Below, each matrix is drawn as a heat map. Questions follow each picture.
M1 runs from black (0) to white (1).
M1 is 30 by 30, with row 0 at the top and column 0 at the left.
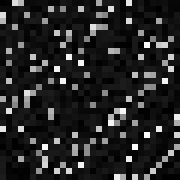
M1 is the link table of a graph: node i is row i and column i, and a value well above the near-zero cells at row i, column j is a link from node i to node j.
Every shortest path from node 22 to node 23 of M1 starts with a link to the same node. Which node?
node 12
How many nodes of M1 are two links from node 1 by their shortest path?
4
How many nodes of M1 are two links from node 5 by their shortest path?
4
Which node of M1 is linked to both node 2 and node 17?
node 4
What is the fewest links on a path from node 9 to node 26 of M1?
6
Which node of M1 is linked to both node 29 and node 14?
node 24
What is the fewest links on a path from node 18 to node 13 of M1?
2
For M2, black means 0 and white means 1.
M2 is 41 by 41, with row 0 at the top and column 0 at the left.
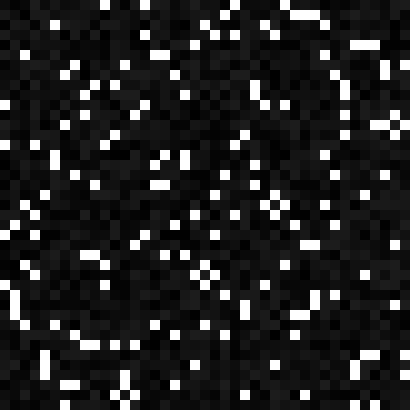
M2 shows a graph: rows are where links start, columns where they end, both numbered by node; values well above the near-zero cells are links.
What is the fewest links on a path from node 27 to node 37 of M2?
3
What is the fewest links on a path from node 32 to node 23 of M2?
4
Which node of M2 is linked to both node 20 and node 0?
node 28
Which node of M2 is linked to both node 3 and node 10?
node 14
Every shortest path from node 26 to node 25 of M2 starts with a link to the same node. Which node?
node 2
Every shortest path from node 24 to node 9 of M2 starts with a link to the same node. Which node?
node 13
